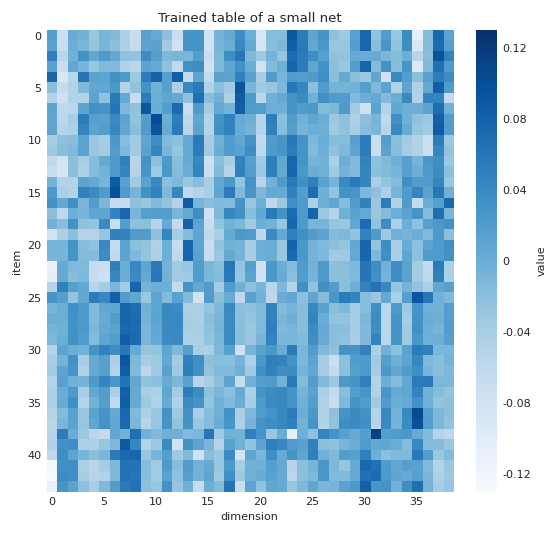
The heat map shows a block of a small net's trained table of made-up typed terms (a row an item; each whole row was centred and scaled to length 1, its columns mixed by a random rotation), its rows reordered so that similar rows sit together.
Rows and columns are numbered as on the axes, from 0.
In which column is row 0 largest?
23
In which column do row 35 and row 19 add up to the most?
7
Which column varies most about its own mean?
35
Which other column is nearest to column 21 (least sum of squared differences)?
11
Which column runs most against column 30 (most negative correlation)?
12
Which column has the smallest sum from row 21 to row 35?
0
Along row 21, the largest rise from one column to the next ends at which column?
13
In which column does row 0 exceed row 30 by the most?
18
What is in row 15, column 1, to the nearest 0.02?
-0.04
